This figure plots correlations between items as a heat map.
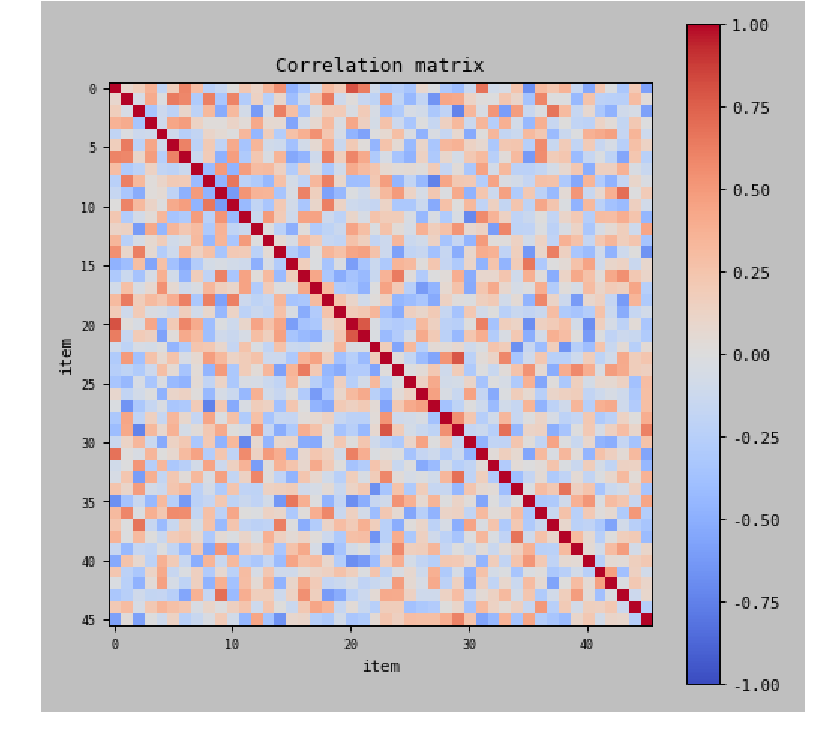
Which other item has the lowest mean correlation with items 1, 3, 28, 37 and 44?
27
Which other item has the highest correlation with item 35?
15
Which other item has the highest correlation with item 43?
9
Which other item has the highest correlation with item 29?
23
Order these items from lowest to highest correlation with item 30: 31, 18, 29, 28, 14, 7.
31, 7, 29, 18, 14, 28
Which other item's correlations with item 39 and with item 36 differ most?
18
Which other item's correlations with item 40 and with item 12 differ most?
20
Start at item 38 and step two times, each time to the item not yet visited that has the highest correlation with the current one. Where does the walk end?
2
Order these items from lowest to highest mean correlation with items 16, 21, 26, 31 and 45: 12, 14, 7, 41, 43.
14, 41, 43, 7, 12
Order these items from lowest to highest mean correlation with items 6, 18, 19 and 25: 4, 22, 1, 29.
29, 4, 22, 1
